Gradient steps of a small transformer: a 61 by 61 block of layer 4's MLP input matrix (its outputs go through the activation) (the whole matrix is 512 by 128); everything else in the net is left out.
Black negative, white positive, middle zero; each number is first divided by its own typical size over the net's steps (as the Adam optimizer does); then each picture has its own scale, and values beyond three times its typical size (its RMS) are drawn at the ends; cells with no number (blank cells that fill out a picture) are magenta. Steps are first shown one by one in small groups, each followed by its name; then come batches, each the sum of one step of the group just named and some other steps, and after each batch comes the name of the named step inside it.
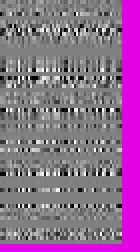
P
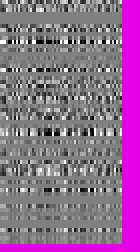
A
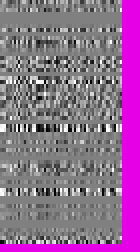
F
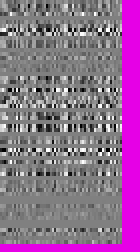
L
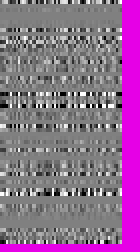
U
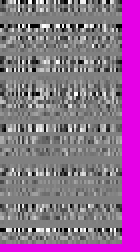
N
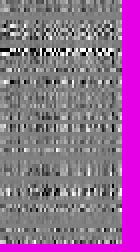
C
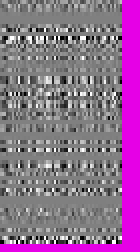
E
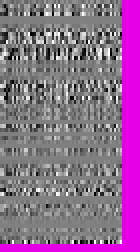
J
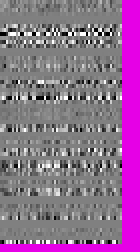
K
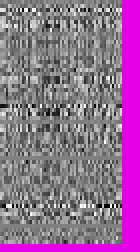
F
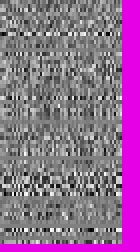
K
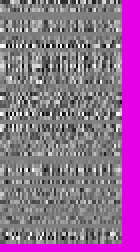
F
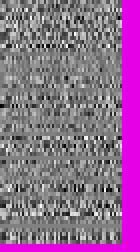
K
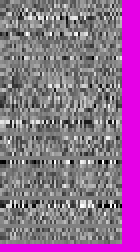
L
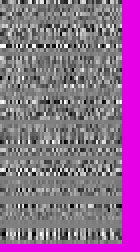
P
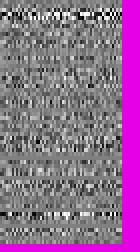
A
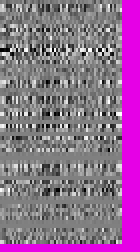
C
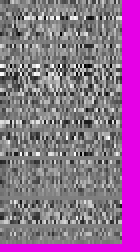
P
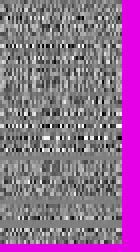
J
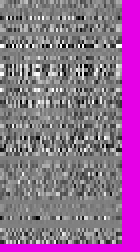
E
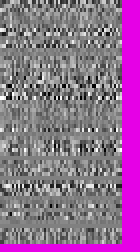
K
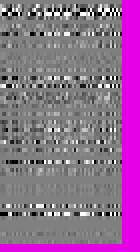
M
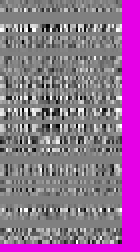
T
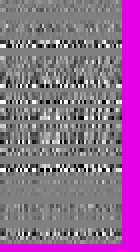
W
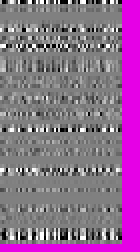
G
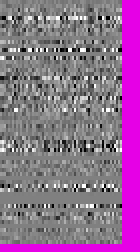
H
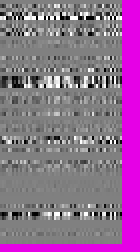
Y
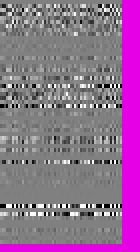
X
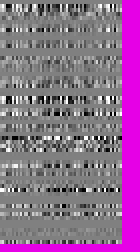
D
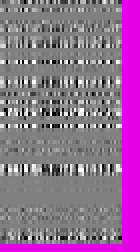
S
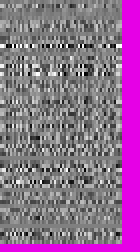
W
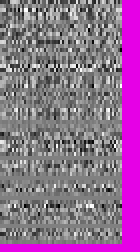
H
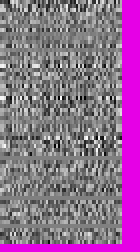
D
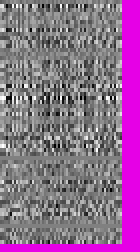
D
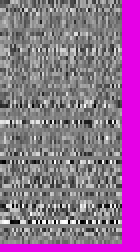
X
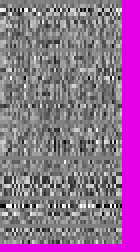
X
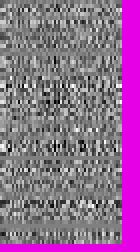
W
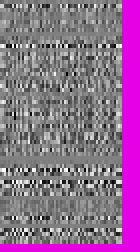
W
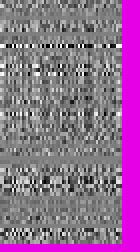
G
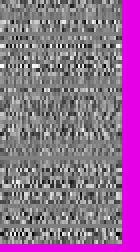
G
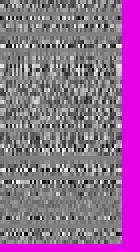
W
